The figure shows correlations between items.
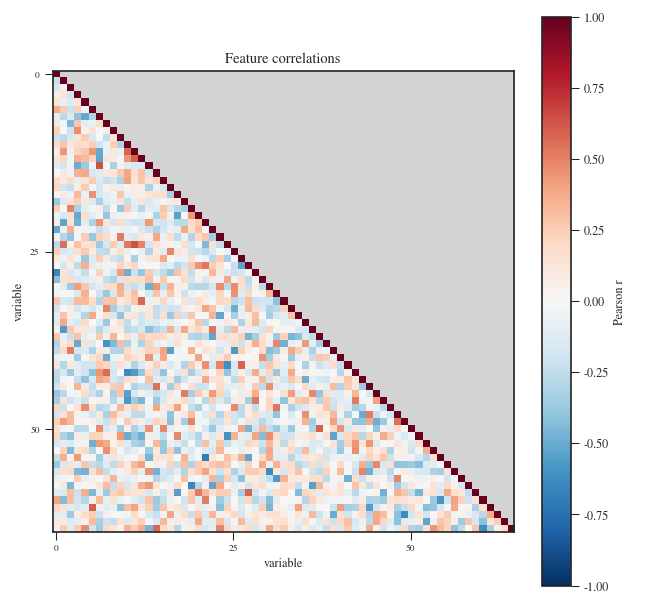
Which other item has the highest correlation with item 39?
2
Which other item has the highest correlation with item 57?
48
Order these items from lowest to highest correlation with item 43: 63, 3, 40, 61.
3, 63, 40, 61
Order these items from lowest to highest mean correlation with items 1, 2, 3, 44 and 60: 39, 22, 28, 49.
28, 22, 39, 49
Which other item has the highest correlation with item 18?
45
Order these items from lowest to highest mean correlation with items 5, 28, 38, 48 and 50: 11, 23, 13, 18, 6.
23, 11, 18, 6, 13
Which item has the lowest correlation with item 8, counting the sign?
38
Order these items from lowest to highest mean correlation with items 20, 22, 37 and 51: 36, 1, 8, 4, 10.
1, 10, 4, 8, 36
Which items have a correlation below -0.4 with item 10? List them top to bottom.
28, 42, 45, 46, 51
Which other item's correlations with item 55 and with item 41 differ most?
24
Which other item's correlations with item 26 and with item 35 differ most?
41
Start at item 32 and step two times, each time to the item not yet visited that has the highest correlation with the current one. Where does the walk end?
11
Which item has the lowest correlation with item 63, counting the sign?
52
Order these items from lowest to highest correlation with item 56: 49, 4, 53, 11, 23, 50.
4, 53, 23, 50, 49, 11
